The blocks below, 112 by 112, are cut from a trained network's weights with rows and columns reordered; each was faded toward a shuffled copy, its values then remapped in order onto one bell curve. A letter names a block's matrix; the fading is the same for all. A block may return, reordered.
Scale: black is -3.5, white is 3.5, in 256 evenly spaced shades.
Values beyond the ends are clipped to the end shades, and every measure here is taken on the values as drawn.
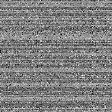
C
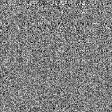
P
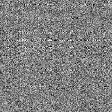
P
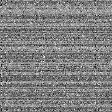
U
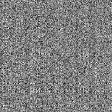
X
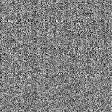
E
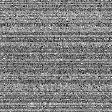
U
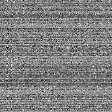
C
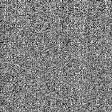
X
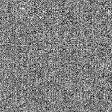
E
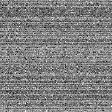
U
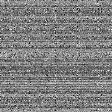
C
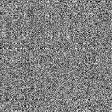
P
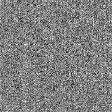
P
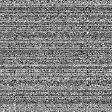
C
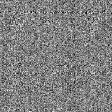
E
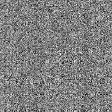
X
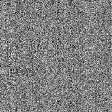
P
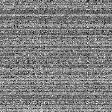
C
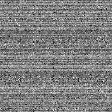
U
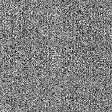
X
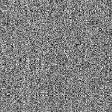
E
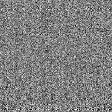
P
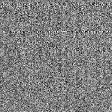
P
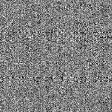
E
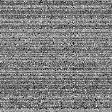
U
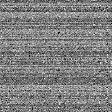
U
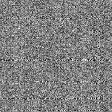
E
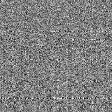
P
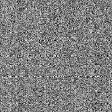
P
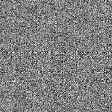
P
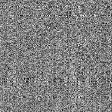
E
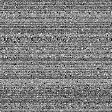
C
